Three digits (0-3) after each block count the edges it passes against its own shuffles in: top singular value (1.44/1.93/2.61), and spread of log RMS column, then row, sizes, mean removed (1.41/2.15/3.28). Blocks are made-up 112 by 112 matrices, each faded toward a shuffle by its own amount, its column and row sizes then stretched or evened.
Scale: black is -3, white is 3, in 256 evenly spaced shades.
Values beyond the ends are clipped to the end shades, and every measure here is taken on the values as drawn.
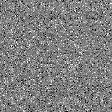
2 1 0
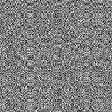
3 0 0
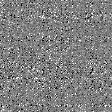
0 2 2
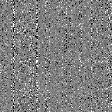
2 3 0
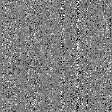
0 3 0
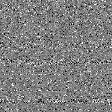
1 0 2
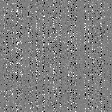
0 3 1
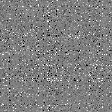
0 2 2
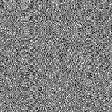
3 0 0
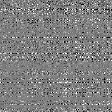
2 2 3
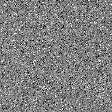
0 1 1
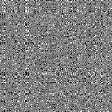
3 2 2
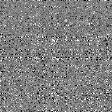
0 2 3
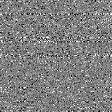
2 0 2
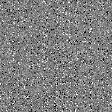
0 2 1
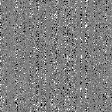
0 3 1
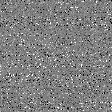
0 0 2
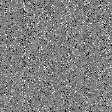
0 2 0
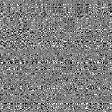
3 1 3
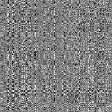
3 3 1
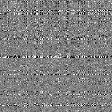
3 2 3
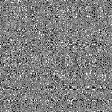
2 1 2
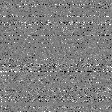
1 0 3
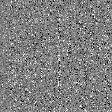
0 2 0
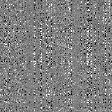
2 3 2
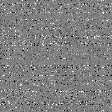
0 0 3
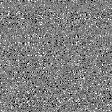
2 0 2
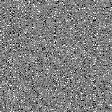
2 1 0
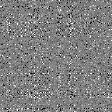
1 2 2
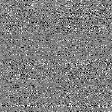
0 1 3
